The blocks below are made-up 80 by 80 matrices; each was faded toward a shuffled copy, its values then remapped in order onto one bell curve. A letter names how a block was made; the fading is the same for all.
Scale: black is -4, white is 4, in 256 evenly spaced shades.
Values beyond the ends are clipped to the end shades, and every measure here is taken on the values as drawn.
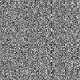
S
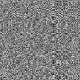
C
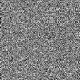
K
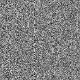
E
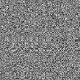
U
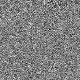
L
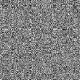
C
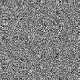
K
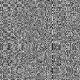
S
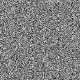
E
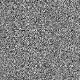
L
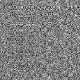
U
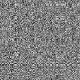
C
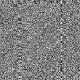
C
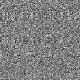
K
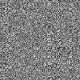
C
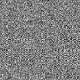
C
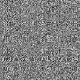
U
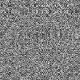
U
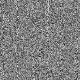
E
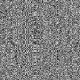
S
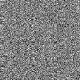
K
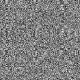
K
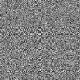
C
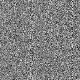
E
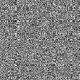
C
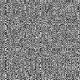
S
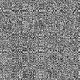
C
